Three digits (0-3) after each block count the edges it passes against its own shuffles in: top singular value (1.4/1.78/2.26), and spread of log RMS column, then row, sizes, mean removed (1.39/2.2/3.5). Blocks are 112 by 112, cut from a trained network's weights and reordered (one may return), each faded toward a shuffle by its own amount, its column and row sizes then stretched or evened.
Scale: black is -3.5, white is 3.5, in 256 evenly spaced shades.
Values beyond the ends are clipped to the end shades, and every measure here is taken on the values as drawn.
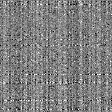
3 0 2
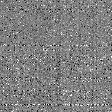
1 0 2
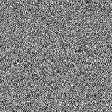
3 0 1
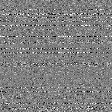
1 0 3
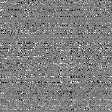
1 1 3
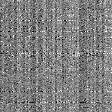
3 0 2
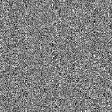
2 2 0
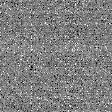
1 1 0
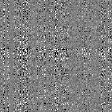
1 3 2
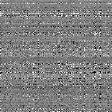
2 2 3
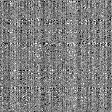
3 0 2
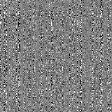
1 3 1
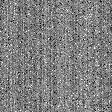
2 0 0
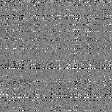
2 2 3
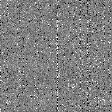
1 2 0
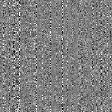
3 3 1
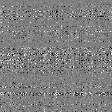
1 1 3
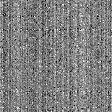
3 1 1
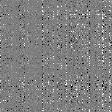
1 3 2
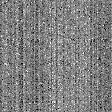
3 1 1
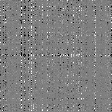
2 3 2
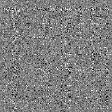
1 2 2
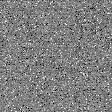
0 0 0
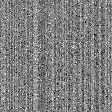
3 0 1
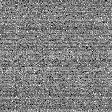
2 0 0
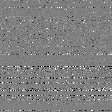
1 0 3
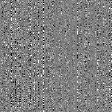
2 3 1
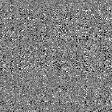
1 2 2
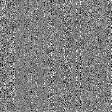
0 3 0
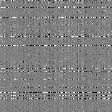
3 1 3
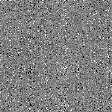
0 2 1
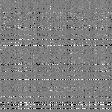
3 1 3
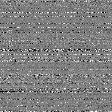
1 0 3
